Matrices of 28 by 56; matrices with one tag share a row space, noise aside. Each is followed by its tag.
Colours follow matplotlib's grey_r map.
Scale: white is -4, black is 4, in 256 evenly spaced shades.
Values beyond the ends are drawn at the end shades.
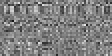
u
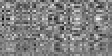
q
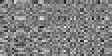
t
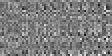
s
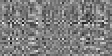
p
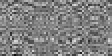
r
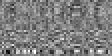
q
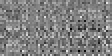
s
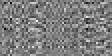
p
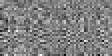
t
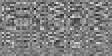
q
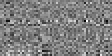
u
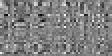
t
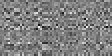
u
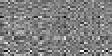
t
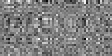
u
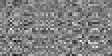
r
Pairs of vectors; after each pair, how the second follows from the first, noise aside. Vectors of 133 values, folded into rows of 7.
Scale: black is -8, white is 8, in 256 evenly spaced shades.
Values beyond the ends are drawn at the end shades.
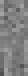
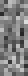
wrapped around, scaled up.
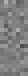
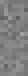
wrapped around, negated, shrunk.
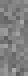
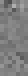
reversed, partly zeroed.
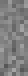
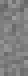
reversed, shrunk.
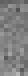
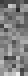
scaled up.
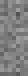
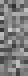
wrapped around, negated, scaled up.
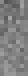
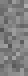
shuffled.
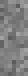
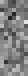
wrapped around, negated, scaled up.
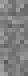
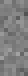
wrapped around, negated, partly zeroed.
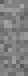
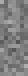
shuffled.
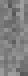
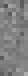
negated, partly zeroed.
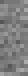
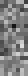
wrapped around, scaled up.
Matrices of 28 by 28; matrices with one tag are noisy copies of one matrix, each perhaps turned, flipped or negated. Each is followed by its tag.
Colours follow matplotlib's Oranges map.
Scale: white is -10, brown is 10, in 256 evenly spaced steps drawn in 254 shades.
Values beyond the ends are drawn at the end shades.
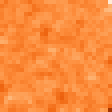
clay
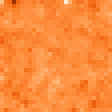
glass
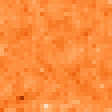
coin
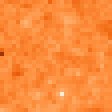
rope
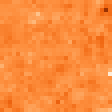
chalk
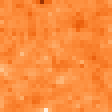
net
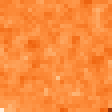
clay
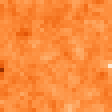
net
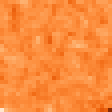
clay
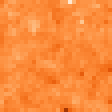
net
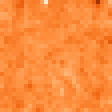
glass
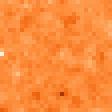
rope
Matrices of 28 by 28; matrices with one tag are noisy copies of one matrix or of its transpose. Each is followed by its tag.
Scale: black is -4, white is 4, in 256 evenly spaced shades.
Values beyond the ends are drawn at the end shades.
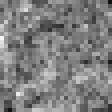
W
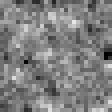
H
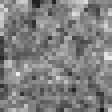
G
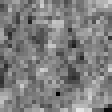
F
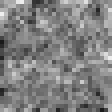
G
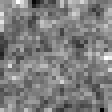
G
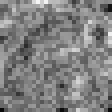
W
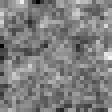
G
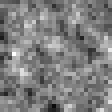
H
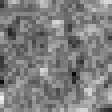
F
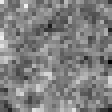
W
